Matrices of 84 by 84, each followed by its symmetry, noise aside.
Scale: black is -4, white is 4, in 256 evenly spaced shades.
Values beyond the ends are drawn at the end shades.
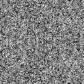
mirrored top to bottom.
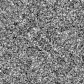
symmetric.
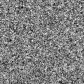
no symmetry.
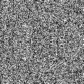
mirrored top to bottom.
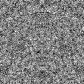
mirrored left to right.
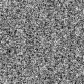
mirrored top to bottom.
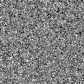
antisymmetric.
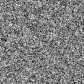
antisymmetric.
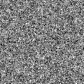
antisymmetric.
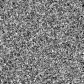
no symmetry.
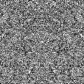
mirrored left to right.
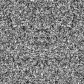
mirrored left to right.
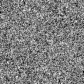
same after a half turn.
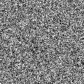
symmetric across the other diagonal.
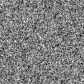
same after a half turn.
